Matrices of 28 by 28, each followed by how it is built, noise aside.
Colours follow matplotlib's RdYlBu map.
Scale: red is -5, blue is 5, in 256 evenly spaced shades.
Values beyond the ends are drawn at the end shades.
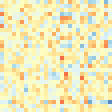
low rank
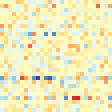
uneven rows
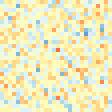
repeating rows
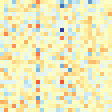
uneven columns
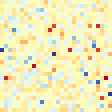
sparse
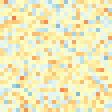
noise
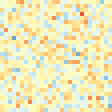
noise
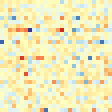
uneven rows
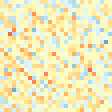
Toeplitz
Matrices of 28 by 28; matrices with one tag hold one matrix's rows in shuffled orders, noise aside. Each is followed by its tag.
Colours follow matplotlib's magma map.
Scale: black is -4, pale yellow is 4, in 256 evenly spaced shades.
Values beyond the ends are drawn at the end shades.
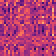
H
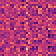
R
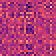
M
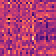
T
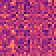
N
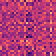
M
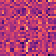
R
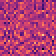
H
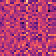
R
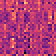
N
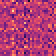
N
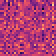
H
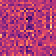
M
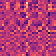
R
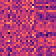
T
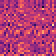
H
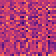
R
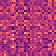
N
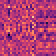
T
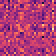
H
